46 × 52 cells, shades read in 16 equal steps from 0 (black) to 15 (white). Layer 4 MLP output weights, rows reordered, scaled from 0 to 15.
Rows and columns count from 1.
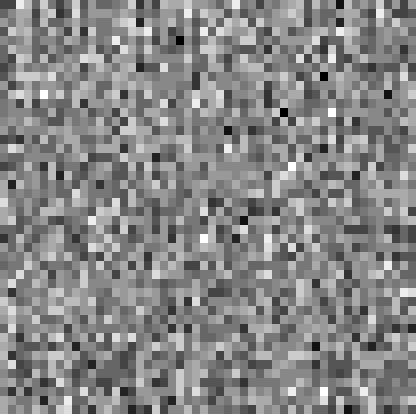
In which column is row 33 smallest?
2
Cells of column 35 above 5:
40
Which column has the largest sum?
38
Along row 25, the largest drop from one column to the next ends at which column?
3
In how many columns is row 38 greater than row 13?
24
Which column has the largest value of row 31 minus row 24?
20
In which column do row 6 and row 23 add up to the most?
42
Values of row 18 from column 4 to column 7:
8 8 8 8
